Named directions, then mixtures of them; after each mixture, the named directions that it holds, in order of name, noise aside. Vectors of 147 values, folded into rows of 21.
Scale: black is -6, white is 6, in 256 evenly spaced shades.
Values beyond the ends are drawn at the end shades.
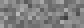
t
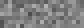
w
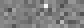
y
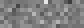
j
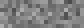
j, t.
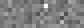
w, y.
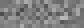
t, w.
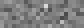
t, y.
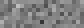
j, w.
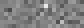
y.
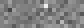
y.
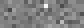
y.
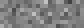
j, t.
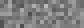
w.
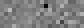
y.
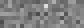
w, y.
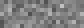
w, y.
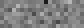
j.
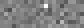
y.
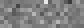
j.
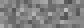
j, t.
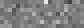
j.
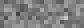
t.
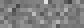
j.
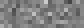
j, t.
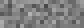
w.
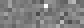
w, y.
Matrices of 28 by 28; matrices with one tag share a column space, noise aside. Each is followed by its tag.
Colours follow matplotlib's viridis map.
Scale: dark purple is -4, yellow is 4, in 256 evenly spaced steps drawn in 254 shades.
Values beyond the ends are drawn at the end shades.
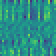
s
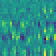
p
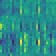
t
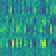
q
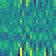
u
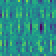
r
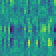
q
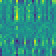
s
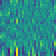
u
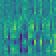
t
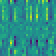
s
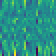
u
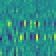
p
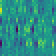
q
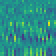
p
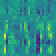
t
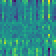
s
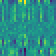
s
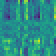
s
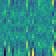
u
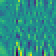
u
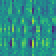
q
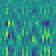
p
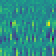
p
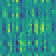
r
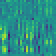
t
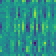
r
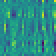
r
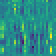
t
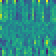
s
